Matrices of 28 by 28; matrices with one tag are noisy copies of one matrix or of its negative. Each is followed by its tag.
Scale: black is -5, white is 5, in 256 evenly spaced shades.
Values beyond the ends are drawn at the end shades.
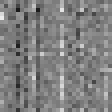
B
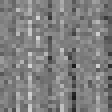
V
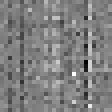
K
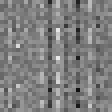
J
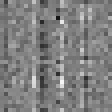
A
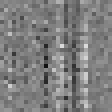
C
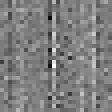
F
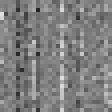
B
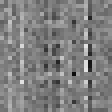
K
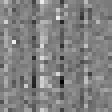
A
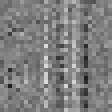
C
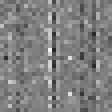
F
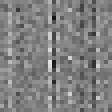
F
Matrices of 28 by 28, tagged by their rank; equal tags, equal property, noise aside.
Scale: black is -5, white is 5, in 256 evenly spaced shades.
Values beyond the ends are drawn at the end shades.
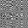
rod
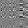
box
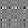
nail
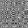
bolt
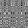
box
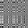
nail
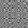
box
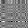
nail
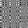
nail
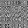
bolt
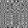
box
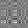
nail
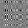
nail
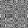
box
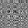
box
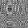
rod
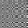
nail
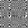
box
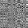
rod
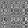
box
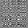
box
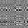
box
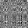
rod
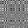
nail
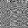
rod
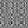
box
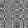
box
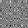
rod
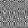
box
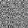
bolt
